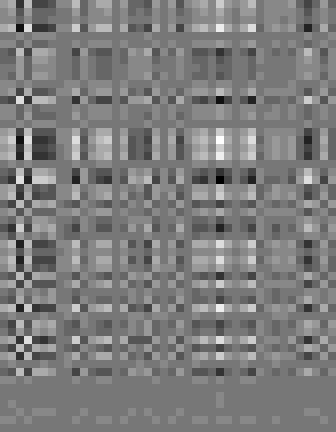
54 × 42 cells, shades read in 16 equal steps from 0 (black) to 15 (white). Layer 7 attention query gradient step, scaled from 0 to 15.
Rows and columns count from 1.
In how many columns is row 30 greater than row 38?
14
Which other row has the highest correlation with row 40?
46
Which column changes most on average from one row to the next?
28
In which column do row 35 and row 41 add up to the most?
3
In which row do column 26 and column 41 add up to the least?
23
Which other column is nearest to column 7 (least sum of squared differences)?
19
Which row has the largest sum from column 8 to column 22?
18
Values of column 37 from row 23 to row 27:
5 8 9 6 8
